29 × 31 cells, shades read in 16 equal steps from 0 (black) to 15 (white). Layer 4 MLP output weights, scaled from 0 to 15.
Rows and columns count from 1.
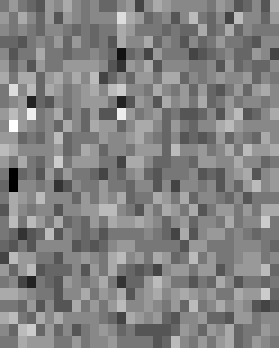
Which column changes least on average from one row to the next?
6
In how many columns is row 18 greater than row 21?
18
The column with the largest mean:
11
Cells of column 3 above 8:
12
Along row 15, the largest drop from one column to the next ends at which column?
2
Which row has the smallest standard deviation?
3
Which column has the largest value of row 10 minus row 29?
14
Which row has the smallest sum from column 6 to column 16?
5
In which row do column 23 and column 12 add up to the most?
9
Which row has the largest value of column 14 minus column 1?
22
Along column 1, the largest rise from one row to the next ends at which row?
23
